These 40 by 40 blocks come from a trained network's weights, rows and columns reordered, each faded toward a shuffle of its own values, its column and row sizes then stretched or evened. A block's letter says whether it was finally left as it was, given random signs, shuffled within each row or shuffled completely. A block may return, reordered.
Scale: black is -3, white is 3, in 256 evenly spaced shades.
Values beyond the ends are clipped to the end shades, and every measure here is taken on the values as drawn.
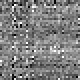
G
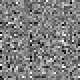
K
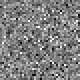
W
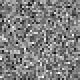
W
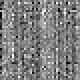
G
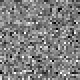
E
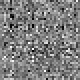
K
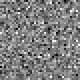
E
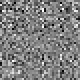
G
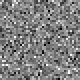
W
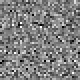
E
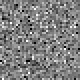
W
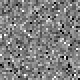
W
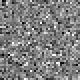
E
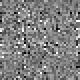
K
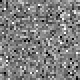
W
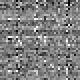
G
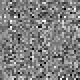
K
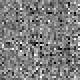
K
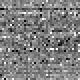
E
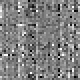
G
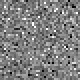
W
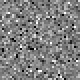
W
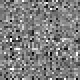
K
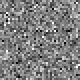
W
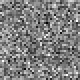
W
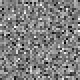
W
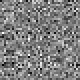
G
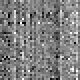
G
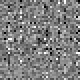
K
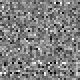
E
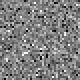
W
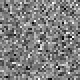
W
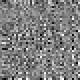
G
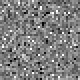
W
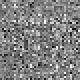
K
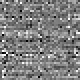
G
